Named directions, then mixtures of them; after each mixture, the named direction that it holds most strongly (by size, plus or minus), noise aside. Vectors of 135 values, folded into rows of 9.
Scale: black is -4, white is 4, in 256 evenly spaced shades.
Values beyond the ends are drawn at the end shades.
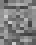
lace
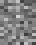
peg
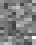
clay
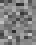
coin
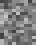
coin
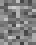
peg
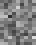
clay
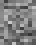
lace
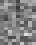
peg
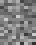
peg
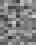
peg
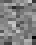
clay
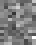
clay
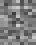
peg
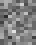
coin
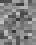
coin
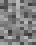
peg
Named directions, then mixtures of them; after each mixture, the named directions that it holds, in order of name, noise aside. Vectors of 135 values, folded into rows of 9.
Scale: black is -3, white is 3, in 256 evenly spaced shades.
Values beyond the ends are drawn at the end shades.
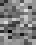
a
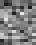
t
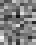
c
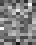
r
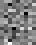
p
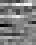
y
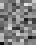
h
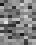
a.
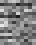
a, y.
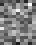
r.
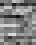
c, r, y.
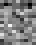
t, y.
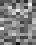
r.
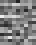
a, h, y.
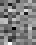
a, p, r.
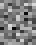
h, p.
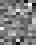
r.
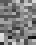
a, c, h.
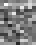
c, t, y.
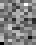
h.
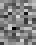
h, p.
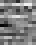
y.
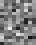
h.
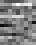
y.
